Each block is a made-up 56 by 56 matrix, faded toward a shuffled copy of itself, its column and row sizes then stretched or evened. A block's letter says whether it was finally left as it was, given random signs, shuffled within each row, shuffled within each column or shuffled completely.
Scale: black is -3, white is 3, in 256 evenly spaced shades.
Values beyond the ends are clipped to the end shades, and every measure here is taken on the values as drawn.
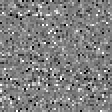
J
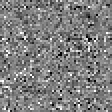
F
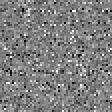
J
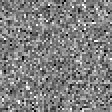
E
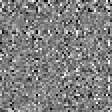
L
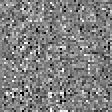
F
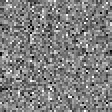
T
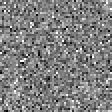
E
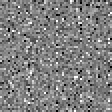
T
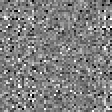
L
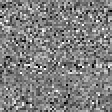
J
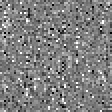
T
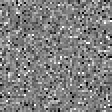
T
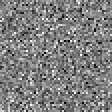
J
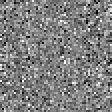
T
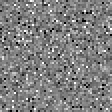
E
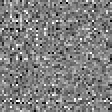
L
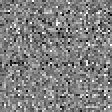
F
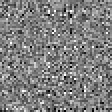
F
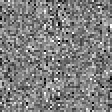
T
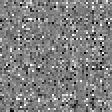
F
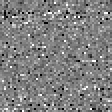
J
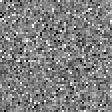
E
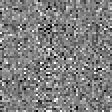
L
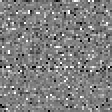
J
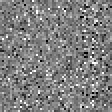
T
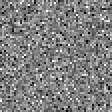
E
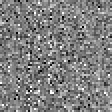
T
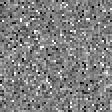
E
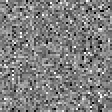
T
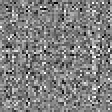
L
